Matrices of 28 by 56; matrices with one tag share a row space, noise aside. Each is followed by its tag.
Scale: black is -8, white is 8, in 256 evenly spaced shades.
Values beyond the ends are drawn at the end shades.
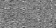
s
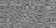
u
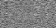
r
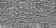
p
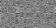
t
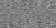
u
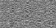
u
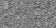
r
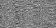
t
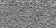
p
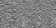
s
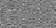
s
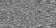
u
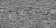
p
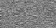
t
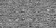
p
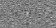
u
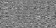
r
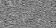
s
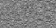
u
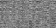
p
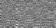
t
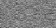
t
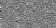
t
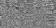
t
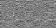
t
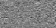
r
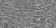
r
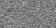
s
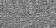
p
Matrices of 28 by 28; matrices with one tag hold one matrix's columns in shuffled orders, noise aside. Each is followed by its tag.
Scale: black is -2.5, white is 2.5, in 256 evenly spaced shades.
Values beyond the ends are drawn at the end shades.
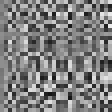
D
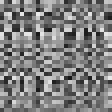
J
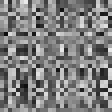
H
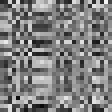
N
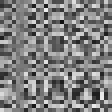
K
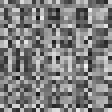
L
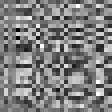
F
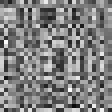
L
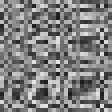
K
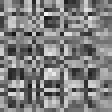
H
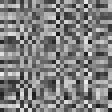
K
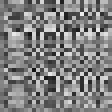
J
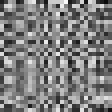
N
